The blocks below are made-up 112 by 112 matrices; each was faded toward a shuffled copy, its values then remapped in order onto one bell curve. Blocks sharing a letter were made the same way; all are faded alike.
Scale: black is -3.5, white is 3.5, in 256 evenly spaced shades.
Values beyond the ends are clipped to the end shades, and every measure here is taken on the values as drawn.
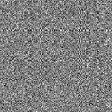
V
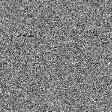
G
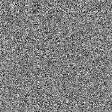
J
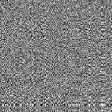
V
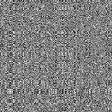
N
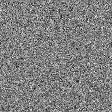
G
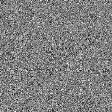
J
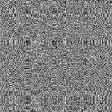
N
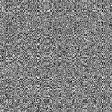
N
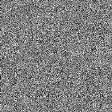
J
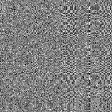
N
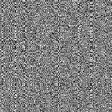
N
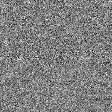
G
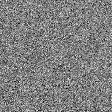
G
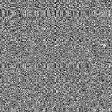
N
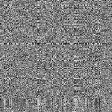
V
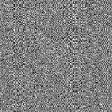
N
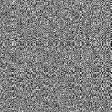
N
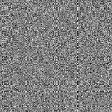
V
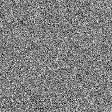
G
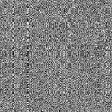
N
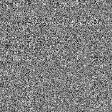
J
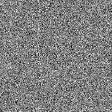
J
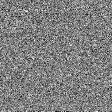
G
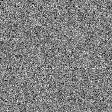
G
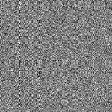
N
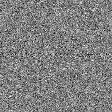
G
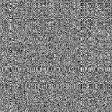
V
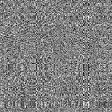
N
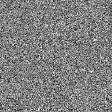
J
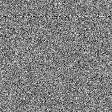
G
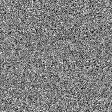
G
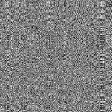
N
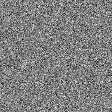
G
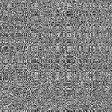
N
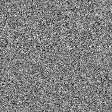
G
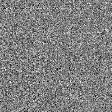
J
